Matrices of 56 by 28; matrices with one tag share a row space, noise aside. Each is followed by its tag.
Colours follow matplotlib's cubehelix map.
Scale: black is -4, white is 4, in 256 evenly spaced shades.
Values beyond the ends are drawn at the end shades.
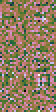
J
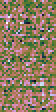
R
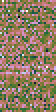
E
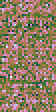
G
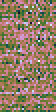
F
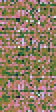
F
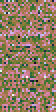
E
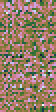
R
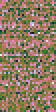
E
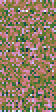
E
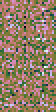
J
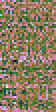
G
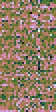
F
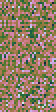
E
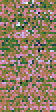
F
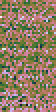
G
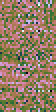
F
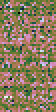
R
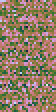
G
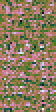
R
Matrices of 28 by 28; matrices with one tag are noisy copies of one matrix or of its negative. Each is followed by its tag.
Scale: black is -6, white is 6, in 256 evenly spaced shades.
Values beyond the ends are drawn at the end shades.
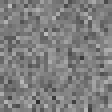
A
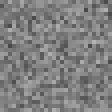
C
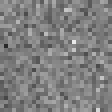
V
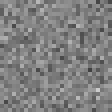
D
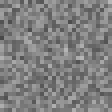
D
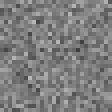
D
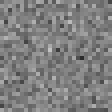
D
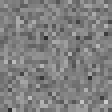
A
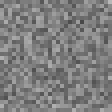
D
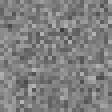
V
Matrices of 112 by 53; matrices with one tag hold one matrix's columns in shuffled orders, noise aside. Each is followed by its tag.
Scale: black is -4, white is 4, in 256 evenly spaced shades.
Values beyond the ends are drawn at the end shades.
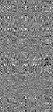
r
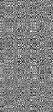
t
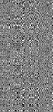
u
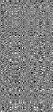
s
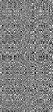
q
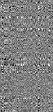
r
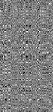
q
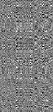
t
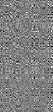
t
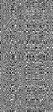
q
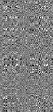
r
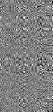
r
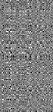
q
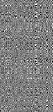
t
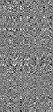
r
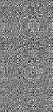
t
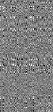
r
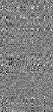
r
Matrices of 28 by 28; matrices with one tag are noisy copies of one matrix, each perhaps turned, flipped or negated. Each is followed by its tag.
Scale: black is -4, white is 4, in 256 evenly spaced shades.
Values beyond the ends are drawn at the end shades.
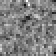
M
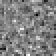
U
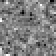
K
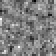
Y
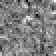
M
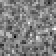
U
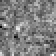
M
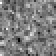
M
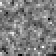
K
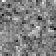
M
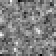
Y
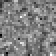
K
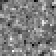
K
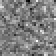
U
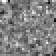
K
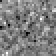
U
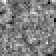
K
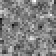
Y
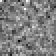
U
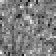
M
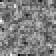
Y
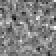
U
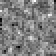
Y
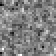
K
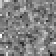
K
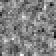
Y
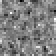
Y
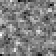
Y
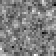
K
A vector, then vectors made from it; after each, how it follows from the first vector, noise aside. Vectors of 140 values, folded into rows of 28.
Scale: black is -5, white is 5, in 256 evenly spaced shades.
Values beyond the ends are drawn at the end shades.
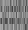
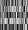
negated, scaled up.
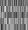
wrapped around.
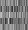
copied.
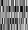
reversed, scaled up.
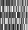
negated, scaled up.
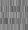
shrunk.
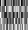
wrapped around, negated, scaled up.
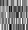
wrapped around, negated, scaled up.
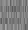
shrunk.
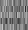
copied.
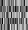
reversed, scaled up.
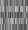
reversed, negated.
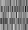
copied.
